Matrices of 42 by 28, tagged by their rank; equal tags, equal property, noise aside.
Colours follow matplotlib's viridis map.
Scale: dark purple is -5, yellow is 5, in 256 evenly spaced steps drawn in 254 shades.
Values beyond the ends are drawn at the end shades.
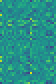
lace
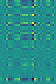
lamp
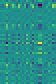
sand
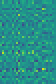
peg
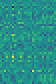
lace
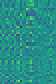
lace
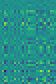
sand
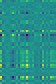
lamp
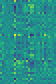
peg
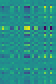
lamp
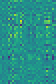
lace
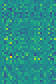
lace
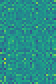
lace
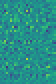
lace
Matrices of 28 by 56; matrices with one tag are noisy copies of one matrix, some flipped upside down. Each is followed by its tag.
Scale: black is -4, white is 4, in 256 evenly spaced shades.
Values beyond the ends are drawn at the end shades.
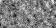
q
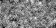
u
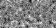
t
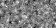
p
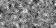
p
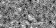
t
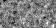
q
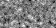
t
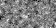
p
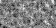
q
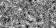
t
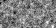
q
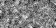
p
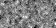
p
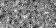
p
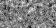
t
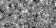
p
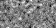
t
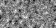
p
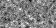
t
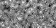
t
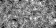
u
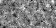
q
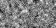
p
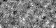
q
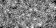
u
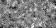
u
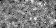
u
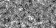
t
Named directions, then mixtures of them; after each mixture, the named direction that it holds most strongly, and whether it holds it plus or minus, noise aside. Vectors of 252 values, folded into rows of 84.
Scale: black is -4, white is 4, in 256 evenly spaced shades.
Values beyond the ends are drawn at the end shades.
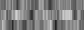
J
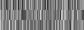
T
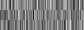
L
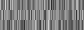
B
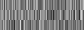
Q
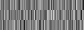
Q, minus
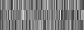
T, minus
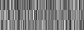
L, minus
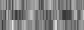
J, minus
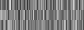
L, minus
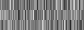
L, minus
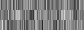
L, plus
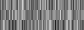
T, minus
